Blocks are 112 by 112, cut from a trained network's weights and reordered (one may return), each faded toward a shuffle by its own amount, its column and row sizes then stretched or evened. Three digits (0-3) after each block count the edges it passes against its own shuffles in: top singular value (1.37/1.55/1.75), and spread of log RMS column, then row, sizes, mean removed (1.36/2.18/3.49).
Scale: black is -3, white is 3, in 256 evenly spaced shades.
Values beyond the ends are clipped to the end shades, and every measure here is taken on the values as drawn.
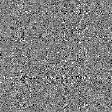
3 2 2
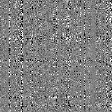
2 3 2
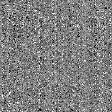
0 2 1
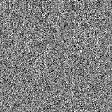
3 1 0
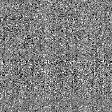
1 0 2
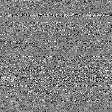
0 0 3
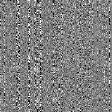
3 3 0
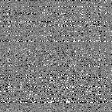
0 2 3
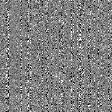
2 3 1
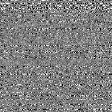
2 1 3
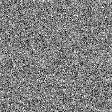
2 1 0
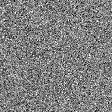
1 0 0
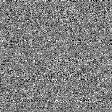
1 0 2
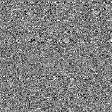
1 0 2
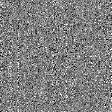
0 2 1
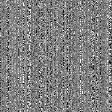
3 3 0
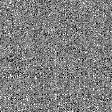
0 1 2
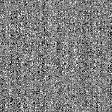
2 1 2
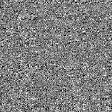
2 1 2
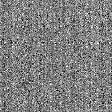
2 1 1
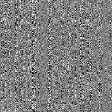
3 3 0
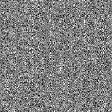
2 2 0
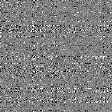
0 2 3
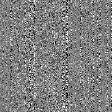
2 3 0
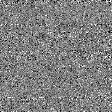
0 1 2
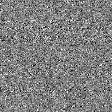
0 0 2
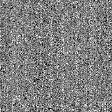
1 1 1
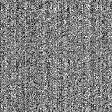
3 0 1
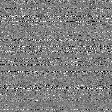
0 0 3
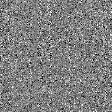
0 2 1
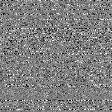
0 0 3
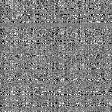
3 0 3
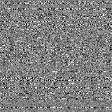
2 0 3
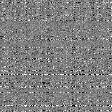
2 1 3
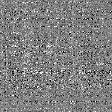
0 1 3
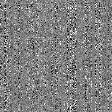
0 3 1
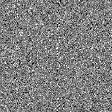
1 1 1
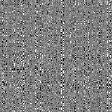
3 3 2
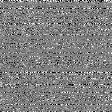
1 0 3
